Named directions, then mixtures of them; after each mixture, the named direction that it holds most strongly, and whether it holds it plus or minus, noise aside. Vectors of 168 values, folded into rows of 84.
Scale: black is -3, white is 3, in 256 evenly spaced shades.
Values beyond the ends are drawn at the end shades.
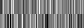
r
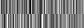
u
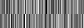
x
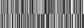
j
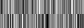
r, plus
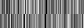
x, plus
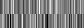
r, plus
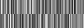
u, minus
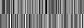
x, plus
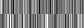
r, minus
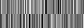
u, minus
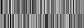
r, plus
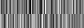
u, plus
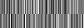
x, plus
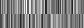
u, minus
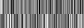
r, minus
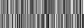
j, plus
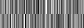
x, minus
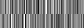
x, minus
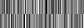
x, plus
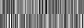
x, plus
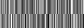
j, plus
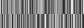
j, plus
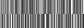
j, plus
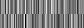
x, minus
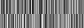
u, plus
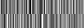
u, plus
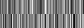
j, minus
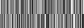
j, plus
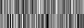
r, plus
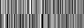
u, minus
